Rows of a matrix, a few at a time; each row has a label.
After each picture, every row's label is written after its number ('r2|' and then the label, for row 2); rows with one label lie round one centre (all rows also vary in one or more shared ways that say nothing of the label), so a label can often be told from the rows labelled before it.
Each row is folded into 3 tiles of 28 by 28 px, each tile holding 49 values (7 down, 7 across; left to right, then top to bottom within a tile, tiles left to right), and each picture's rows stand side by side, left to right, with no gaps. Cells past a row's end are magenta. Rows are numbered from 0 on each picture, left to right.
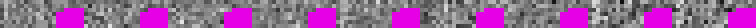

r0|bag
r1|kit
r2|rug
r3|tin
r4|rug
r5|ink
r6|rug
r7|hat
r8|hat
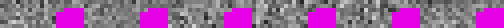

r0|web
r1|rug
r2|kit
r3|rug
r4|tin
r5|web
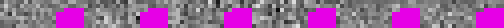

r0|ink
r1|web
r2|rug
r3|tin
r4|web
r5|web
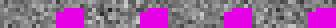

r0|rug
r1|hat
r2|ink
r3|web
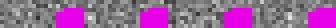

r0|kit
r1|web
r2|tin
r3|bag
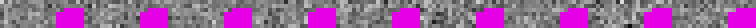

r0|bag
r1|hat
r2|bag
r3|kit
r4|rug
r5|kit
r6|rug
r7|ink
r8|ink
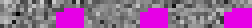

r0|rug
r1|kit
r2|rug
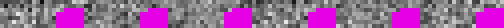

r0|web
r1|hat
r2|ink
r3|web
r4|hat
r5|ink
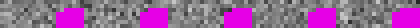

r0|web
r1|hat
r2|hat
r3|rug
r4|web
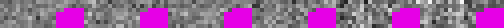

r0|kit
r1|bag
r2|bag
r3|hat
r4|ink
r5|bag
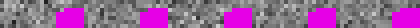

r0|ink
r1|web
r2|rug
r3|rug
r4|ink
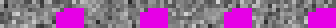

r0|bag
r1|bag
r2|bag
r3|kit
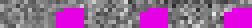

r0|tin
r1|bag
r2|web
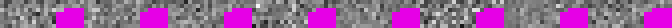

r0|rug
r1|rug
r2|web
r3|ink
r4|tin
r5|bag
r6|kit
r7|web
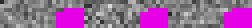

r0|tin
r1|kit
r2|bag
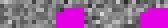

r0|hat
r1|bag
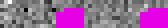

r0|web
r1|web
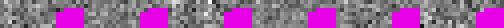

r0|hat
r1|hat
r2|bag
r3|kit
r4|hat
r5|web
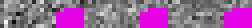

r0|kit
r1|kit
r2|web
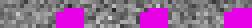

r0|bag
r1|hat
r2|web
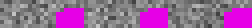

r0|kit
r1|web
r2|hat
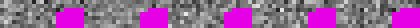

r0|kit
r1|bag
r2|bag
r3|tin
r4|tin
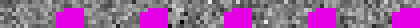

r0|kit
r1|rug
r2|ink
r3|bag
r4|ink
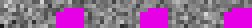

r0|ink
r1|ink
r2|bag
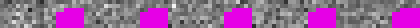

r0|web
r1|kit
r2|ink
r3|web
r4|bag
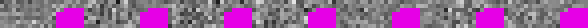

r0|web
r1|tin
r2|rug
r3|kit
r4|tin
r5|tin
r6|kit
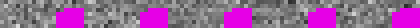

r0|tin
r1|hat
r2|ink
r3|rug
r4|bag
